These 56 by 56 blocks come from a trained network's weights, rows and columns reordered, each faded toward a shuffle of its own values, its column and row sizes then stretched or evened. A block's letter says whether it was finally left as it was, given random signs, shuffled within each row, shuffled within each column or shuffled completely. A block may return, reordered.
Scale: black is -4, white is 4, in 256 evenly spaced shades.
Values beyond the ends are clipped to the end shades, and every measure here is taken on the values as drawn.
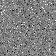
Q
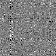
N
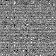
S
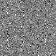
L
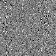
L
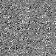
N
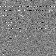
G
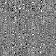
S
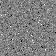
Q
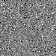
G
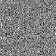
S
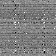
S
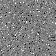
Q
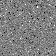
Q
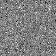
L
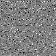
G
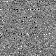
G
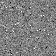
Q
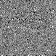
G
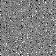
L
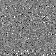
G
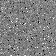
Q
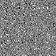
N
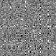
S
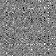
S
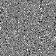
L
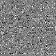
S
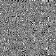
S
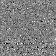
G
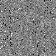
L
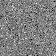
Q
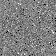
Q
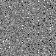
L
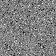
Q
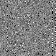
L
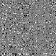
S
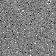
Q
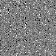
L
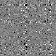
S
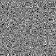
S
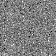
L
